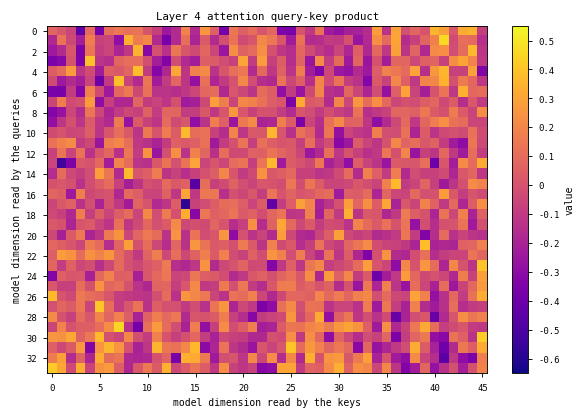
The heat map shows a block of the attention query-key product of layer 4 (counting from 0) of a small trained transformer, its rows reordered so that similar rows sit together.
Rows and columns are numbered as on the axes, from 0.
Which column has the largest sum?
45
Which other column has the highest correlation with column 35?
1
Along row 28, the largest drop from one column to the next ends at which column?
29
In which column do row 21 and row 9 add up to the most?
39
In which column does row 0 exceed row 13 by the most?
40
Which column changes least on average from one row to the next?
25
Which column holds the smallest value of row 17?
14
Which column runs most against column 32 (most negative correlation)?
8
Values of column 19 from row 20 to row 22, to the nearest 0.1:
-0.3 0 0
